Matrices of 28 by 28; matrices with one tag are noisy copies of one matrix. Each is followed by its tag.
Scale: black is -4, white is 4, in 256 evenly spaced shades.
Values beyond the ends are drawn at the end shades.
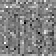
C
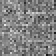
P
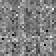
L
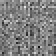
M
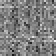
L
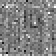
C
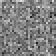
M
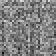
M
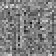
C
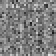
C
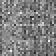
P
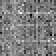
P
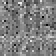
L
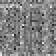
C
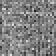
P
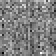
M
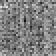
C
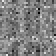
L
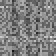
L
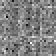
L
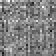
M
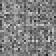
P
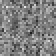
L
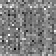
C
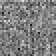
M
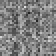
L
